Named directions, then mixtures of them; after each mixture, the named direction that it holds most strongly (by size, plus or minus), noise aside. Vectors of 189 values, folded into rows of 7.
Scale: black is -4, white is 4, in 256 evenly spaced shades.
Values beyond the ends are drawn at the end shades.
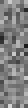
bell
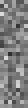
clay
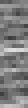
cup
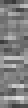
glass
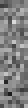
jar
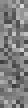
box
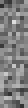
jar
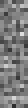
glass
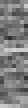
cup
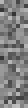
clay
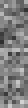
clay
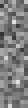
clay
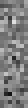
jar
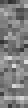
glass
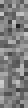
clay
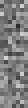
clay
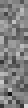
jar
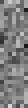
bell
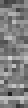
glass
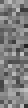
bell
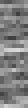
cup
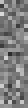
clay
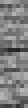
cup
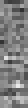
glass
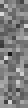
clay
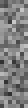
jar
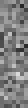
box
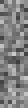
bell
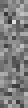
box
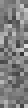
box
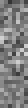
bell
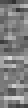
glass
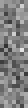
box
